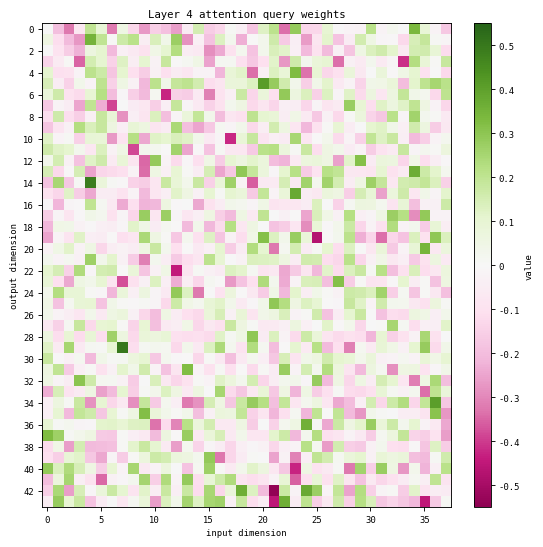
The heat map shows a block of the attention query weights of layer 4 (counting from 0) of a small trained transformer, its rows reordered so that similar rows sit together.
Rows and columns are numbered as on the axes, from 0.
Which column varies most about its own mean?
21
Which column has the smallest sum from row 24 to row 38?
14
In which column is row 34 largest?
36
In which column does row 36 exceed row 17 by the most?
24
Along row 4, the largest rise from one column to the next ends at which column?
25
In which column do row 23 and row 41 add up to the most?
27
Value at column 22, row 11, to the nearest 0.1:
0.1
